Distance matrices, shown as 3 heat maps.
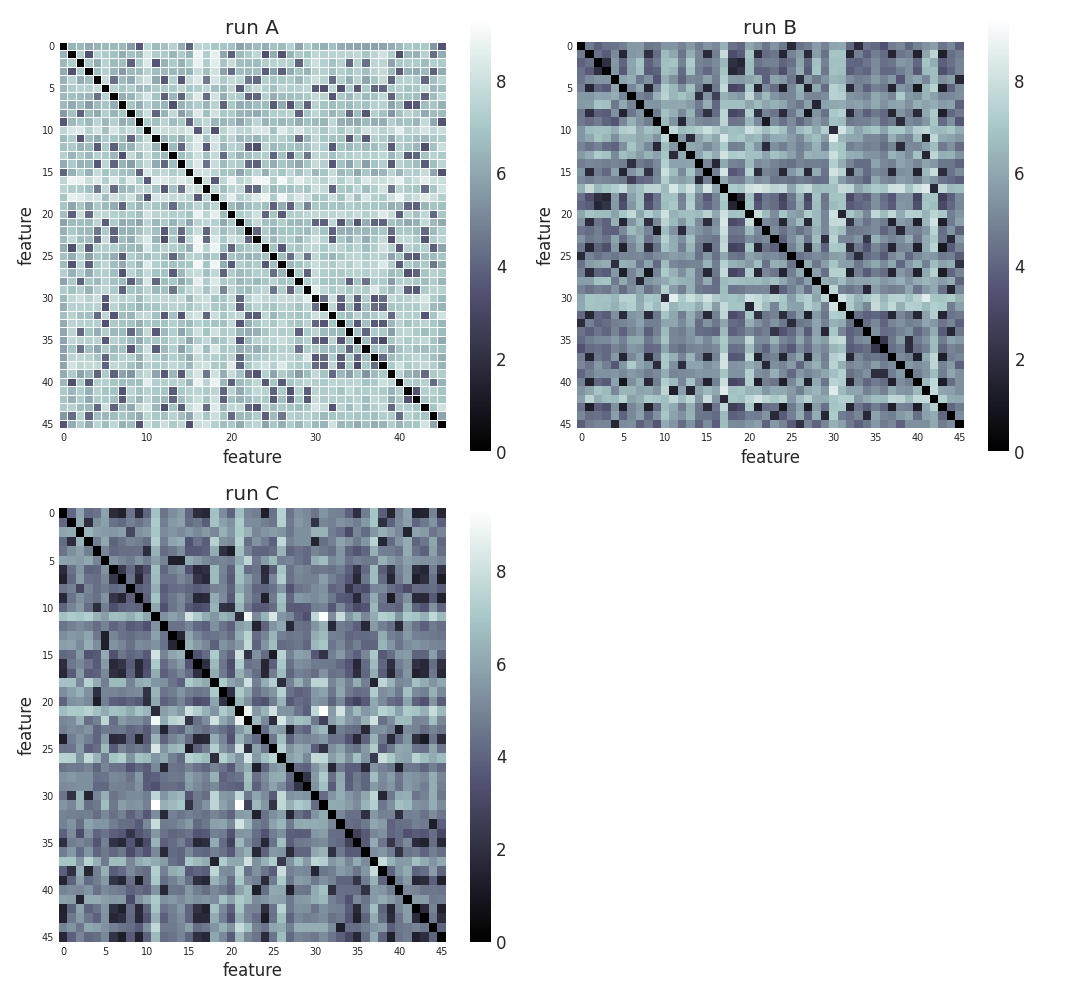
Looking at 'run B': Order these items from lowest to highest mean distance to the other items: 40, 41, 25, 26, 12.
40, 25, 12, 26, 41
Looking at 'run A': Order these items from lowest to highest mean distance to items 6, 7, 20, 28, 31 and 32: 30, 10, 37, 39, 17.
39, 17, 37, 30, 10
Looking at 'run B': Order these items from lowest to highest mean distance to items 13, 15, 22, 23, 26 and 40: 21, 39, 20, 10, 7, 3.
21, 3, 39, 7, 20, 10
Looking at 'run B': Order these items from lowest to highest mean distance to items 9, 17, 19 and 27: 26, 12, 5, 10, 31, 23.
5, 12, 23, 26, 10, 31
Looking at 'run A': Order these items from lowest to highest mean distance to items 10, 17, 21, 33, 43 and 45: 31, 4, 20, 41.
31, 4, 41, 20
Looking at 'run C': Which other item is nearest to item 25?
15
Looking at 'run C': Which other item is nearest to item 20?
4
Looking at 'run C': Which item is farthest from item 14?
22
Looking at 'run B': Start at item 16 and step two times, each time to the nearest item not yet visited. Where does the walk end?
6
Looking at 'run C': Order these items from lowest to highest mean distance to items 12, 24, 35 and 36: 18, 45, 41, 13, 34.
45, 34, 13, 41, 18
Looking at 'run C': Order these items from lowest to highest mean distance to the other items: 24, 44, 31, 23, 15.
24, 23, 15, 44, 31
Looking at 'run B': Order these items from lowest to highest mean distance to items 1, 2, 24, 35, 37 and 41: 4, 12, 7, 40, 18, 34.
40, 18, 34, 12, 4, 7
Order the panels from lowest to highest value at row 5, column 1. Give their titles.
run B, run C, run A
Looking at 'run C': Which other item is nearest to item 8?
34
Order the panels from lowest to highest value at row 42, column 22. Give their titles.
run C, run A, run B
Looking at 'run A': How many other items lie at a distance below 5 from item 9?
3
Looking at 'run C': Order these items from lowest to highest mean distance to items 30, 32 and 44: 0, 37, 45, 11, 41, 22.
45, 0, 41, 22, 37, 11
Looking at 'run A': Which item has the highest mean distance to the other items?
16
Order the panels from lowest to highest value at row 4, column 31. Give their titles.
run C, run B, run A
